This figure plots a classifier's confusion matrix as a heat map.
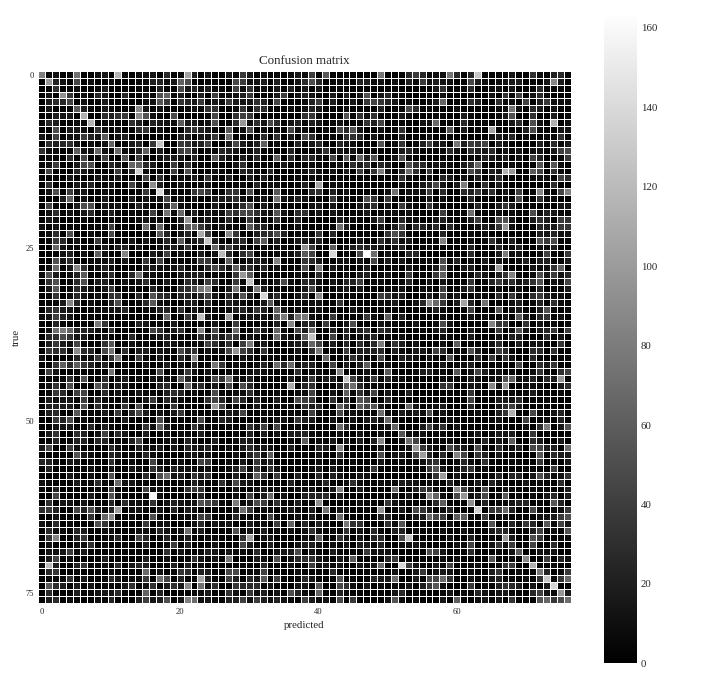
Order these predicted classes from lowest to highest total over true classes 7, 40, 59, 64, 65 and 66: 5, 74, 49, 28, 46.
46, 49, 5, 74, 28
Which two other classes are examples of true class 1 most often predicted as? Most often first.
74, 20
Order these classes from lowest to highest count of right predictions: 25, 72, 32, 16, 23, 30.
25, 72, 16, 23, 30, 32
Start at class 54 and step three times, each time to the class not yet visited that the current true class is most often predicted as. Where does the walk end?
17
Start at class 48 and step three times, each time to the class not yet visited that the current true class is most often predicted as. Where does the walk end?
39
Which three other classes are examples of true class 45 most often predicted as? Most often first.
36, 67, 65
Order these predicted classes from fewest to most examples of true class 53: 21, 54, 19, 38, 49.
19, 21, 54, 38, 49
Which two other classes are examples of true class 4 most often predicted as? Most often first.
58, 17
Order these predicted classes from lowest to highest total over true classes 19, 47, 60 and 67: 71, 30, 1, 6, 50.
50, 71, 1, 6, 30
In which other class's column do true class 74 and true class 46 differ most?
21
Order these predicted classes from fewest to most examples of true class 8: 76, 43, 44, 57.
57, 76, 44, 43
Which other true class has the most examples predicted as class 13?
16
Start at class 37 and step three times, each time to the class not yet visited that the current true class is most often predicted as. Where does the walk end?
34
